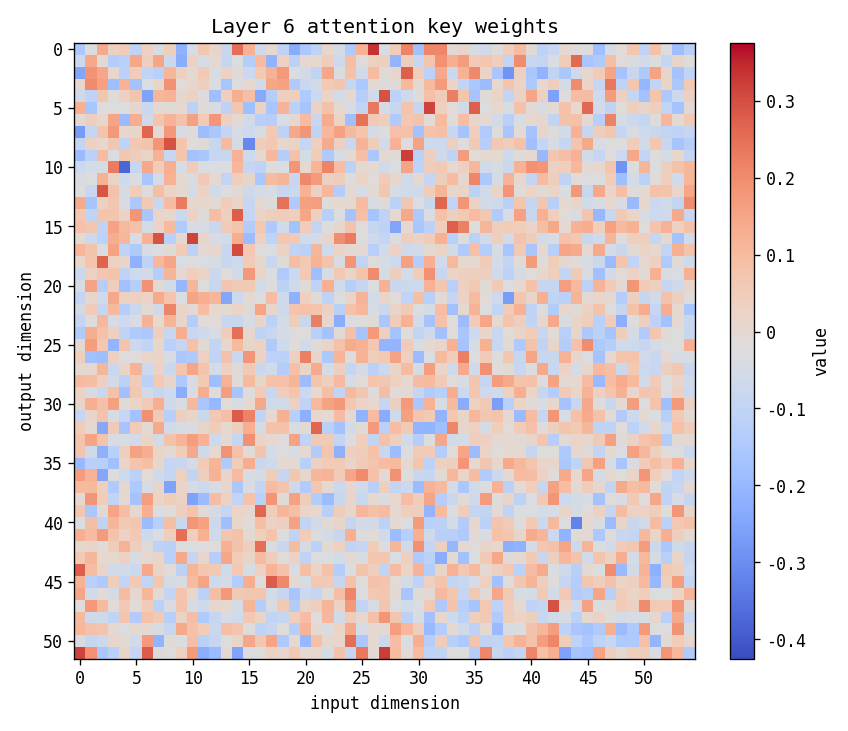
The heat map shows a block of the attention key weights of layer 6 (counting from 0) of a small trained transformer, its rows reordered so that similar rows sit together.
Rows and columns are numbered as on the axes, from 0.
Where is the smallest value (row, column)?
10, 4
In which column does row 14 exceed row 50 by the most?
20
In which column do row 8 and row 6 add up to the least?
15
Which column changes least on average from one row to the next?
50
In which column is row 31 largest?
14
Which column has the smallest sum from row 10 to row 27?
30
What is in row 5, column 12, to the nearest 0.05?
-0.05
